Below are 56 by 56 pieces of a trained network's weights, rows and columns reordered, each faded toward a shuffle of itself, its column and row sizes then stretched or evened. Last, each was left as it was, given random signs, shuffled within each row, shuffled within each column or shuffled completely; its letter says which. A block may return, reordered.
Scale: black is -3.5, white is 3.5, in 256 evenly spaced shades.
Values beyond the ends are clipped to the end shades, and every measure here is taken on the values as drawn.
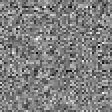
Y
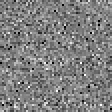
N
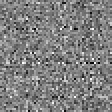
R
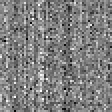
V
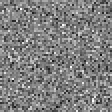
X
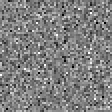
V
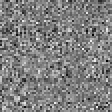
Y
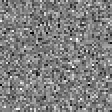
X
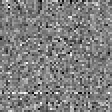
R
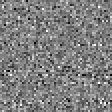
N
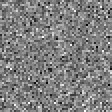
X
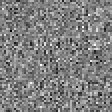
Y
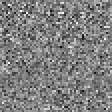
N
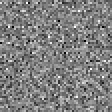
N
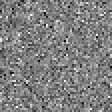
X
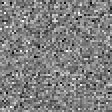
N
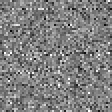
N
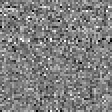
N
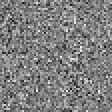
V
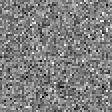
X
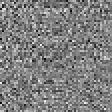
Y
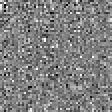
Y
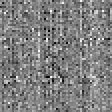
Y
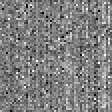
V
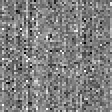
V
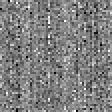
V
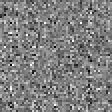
R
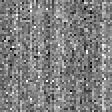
V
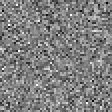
V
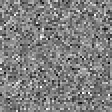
N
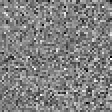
R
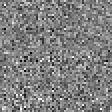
R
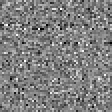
N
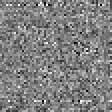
R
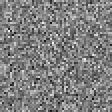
V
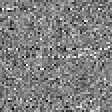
N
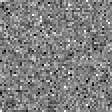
X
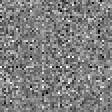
R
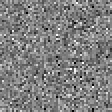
V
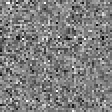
R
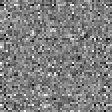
Y
